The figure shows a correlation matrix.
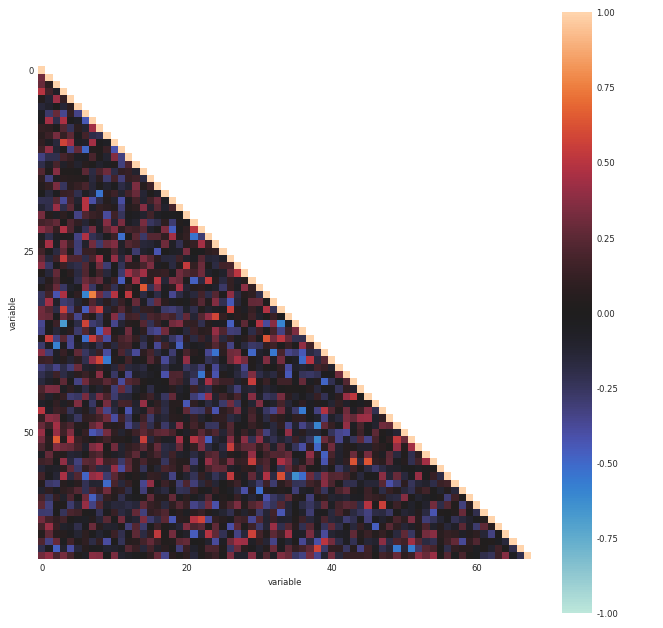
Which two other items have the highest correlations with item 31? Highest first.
7, 37
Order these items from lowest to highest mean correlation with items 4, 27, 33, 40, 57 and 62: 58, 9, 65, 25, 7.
9, 58, 25, 7, 65
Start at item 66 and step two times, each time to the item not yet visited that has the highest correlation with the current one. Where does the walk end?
36
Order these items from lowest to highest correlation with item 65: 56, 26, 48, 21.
48, 21, 56, 26
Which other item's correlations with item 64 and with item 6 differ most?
37
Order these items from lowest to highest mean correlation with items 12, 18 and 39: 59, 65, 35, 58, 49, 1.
1, 58, 49, 35, 59, 65
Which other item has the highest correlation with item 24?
34
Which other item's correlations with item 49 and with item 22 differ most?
42
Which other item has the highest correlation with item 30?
14
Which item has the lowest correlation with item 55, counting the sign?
11
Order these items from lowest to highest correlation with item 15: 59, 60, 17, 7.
7, 17, 60, 59
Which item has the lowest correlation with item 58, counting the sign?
30
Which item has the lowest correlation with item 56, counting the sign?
35
